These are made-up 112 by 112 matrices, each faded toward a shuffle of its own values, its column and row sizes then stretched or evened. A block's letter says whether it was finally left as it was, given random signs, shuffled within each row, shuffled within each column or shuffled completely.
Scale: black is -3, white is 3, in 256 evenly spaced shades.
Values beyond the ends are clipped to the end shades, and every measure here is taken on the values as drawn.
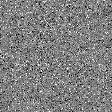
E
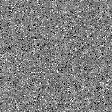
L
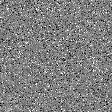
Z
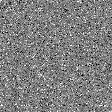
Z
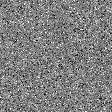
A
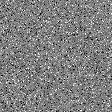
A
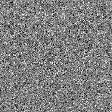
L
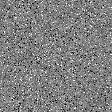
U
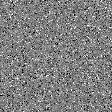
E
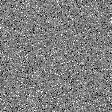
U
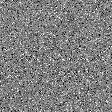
Z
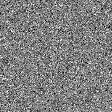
Z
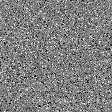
Z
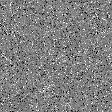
U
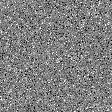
A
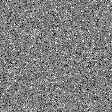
U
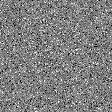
Z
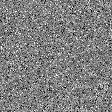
Z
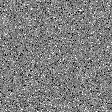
A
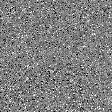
L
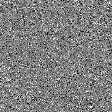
L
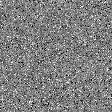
Z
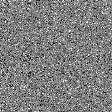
E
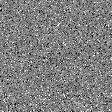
Z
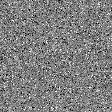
E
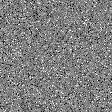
A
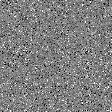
E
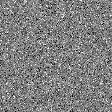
U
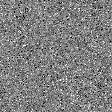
U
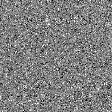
L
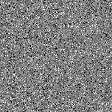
L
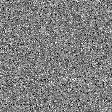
Z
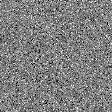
E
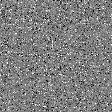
E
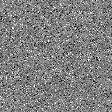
L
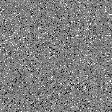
L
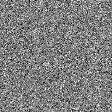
E
